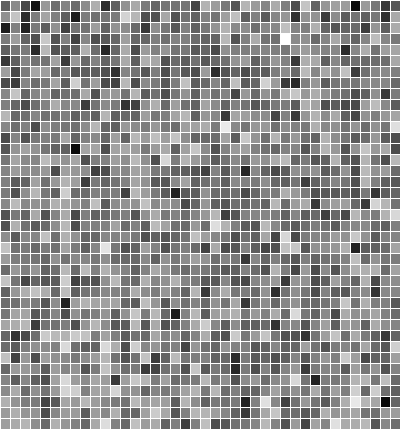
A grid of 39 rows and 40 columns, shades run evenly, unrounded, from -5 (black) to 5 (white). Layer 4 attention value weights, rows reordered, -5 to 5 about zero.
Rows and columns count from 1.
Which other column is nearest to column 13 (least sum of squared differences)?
26
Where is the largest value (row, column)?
4, 29
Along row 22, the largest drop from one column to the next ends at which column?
30
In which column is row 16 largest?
37
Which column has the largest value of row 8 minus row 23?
27
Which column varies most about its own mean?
36
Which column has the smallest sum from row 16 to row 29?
25
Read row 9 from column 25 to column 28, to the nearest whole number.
1 -1 1 0
